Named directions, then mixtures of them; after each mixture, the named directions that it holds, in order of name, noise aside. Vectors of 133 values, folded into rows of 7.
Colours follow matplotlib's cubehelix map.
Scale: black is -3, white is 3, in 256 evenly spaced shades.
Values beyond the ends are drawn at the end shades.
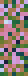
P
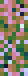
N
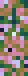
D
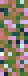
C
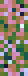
N.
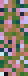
C, D, N.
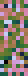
N, P.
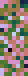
D.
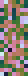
C, D, N.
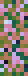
P.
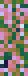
N, P.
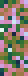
D.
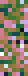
C.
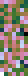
C, D.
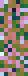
C, D, N.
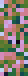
C, D, P.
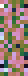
D, N, P.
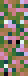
C, P.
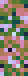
D.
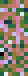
C, N.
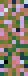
N, P.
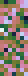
D, P.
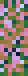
P.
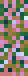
P.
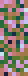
C, N.
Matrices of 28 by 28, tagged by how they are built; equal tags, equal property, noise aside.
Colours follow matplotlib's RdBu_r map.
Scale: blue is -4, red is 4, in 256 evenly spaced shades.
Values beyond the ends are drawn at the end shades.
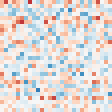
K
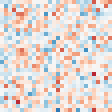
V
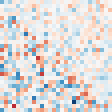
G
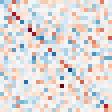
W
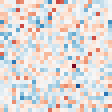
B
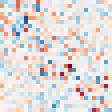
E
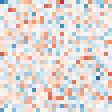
B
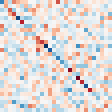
W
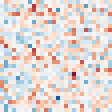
V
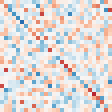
W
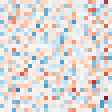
V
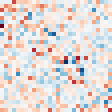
E
